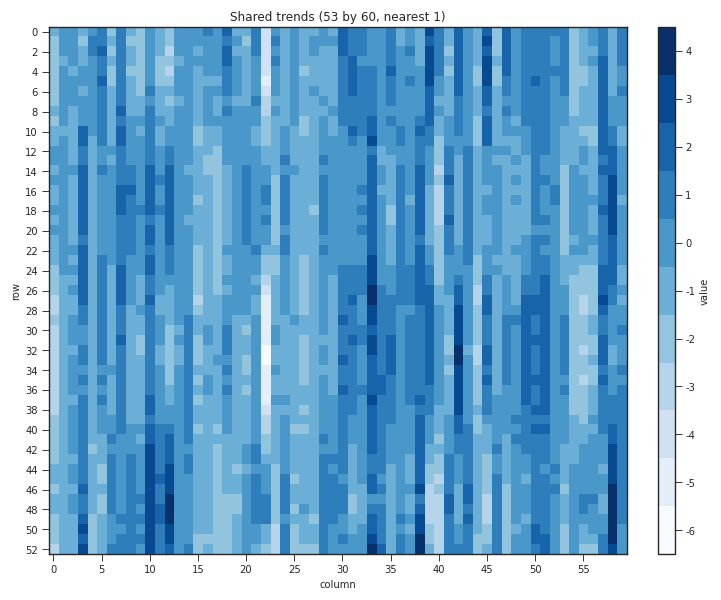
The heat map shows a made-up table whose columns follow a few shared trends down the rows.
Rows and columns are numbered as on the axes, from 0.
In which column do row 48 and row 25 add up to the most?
58
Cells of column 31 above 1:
7
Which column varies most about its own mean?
22
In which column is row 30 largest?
42
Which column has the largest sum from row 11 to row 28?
33
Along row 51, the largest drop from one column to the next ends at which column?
39
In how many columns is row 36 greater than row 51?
24
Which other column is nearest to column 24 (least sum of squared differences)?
8
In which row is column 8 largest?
16
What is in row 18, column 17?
-2
